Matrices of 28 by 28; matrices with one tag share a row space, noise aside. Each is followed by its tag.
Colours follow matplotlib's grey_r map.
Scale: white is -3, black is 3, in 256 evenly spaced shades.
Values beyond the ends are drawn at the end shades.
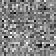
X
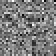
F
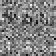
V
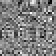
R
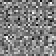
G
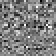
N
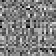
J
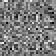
G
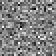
R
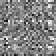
G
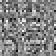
F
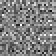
J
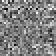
G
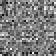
V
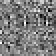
N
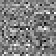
X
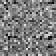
G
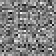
R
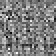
V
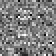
R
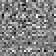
F
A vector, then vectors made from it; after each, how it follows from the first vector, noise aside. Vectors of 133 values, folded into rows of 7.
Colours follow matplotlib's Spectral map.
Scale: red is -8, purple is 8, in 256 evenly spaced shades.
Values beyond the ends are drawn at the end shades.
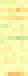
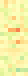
wrapped around.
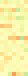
sign-scrambled.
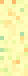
wrapped around, negated, partly zeroed.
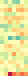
scaled up.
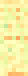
sign-scrambled.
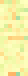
sign-scrambled.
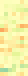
wrapped around.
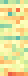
scaled up.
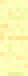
negated, shrunk.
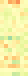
reversed.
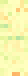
partly zeroed.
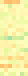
reversed.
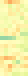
reversed.
